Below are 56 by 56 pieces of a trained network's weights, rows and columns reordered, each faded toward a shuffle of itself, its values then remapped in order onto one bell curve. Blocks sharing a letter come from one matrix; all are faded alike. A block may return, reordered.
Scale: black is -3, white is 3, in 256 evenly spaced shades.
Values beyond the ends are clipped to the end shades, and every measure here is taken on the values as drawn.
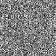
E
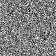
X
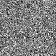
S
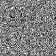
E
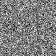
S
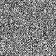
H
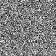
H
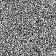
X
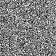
X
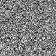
H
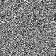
H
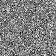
X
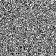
X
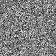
S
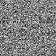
H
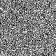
X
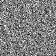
S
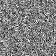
S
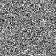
H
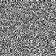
E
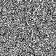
S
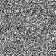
E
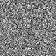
E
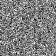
S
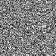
H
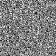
E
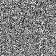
X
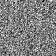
X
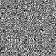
E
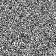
S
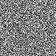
E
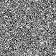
S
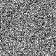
S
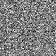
H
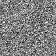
S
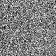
X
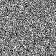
S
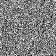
X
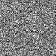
E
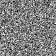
X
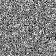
S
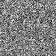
S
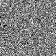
H
